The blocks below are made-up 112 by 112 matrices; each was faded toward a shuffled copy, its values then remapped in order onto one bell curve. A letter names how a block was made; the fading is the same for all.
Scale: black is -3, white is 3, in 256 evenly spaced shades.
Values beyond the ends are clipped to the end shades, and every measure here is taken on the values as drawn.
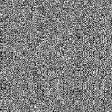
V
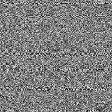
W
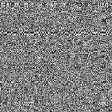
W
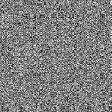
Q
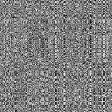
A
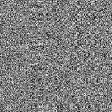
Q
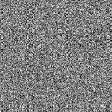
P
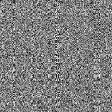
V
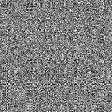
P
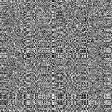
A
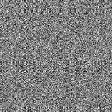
Q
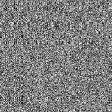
P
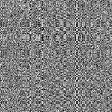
A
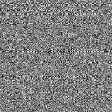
W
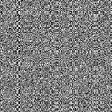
A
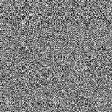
Q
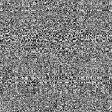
W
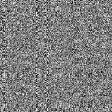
V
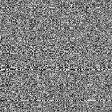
W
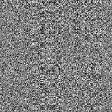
V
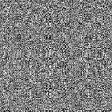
V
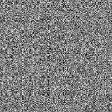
V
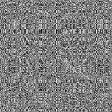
A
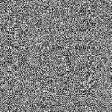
V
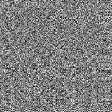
Q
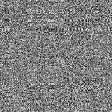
P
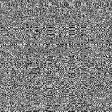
W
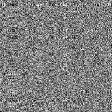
P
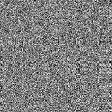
P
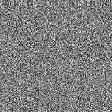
Q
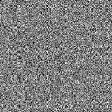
Q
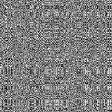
A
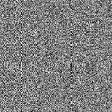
V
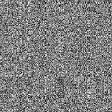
V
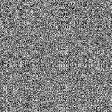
P
